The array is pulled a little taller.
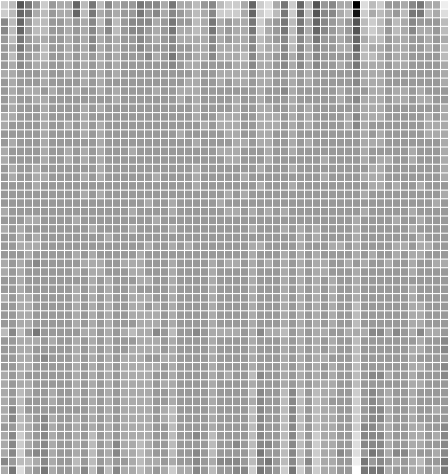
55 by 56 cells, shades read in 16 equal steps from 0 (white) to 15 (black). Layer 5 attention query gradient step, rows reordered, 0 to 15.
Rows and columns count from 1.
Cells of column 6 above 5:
36
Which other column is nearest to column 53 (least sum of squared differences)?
4
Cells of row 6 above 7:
2
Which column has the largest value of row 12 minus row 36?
45
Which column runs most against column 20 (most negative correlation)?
1
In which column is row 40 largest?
56
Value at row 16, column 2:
6
